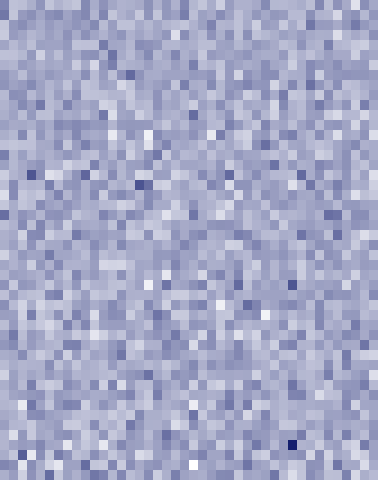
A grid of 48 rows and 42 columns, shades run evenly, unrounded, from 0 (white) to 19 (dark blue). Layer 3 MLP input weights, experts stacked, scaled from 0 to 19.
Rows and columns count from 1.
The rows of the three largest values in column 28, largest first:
31, 47, 41
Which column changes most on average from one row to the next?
33
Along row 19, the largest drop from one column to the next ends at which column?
18
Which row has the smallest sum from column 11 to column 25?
30
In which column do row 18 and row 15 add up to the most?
10
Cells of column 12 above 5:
41
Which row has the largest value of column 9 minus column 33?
19
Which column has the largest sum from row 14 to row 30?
38
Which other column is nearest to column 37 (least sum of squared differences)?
16
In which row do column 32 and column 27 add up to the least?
34
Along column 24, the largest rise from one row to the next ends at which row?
15
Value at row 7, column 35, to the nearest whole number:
10
